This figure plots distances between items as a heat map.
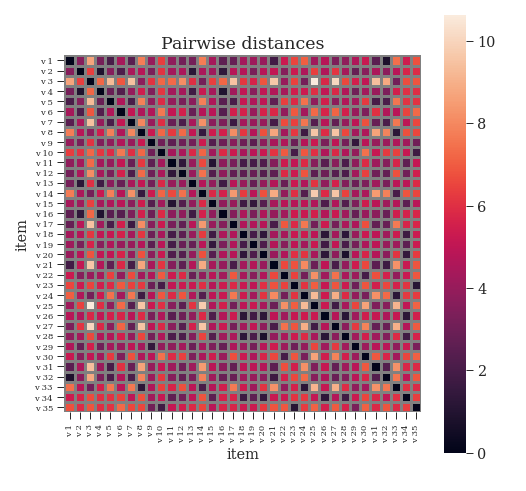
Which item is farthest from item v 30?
v 25
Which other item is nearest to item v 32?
v 1
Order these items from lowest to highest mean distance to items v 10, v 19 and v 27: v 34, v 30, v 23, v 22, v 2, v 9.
v 9, v 34, v 23, v 2, v 22, v 30
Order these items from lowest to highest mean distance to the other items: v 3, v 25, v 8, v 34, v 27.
v 34, v 27, v 25, v 8, v 3
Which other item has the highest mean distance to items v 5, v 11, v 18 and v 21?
v 3
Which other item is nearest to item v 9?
v 29
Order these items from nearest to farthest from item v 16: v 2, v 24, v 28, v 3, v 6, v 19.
v 2, v 6, v 19, v 28, v 24, v 3
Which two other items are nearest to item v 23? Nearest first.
v 35, v 10
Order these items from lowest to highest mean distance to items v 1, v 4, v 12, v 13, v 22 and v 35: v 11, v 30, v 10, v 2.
v 2, v 11, v 30, v 10
